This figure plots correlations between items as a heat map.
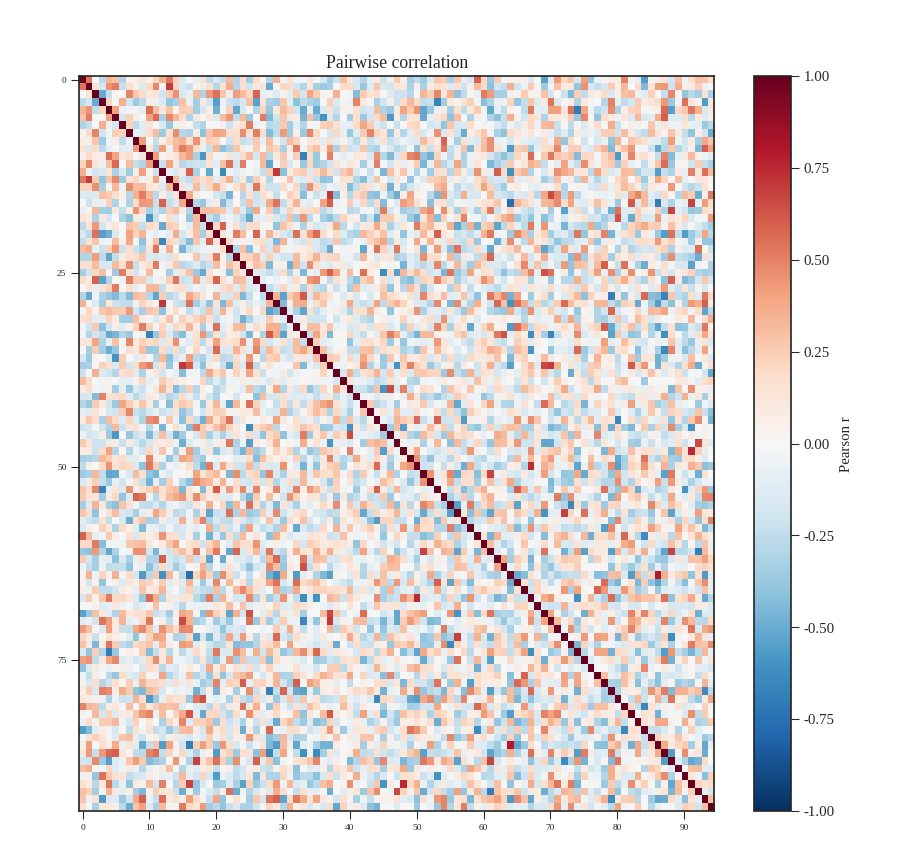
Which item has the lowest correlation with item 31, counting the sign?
24
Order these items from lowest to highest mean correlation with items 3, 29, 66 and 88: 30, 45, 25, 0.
30, 45, 0, 25
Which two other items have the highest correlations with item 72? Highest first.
56, 29
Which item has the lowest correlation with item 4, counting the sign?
74
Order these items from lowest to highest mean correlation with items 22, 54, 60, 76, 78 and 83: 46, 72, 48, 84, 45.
46, 48, 72, 84, 45
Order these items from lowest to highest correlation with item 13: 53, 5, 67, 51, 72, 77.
77, 51, 72, 67, 53, 5
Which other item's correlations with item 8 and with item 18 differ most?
82
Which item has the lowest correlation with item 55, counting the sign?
73
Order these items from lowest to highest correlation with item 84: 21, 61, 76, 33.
33, 21, 61, 76
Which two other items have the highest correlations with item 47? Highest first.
92, 22
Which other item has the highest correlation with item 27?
5
